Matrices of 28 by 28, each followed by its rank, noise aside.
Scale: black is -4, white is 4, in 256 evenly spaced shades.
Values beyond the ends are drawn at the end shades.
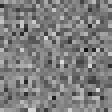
eight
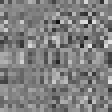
three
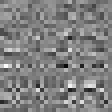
three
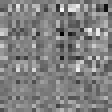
three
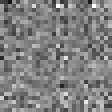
six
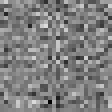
four
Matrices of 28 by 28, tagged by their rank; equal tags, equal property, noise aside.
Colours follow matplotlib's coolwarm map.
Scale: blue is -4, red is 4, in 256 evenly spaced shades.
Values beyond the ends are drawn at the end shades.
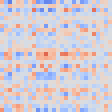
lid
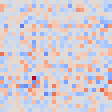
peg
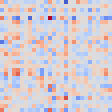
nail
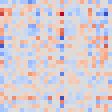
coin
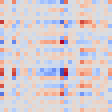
lid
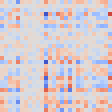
lid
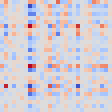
lid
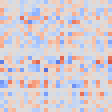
coin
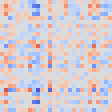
lid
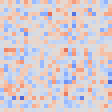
peg
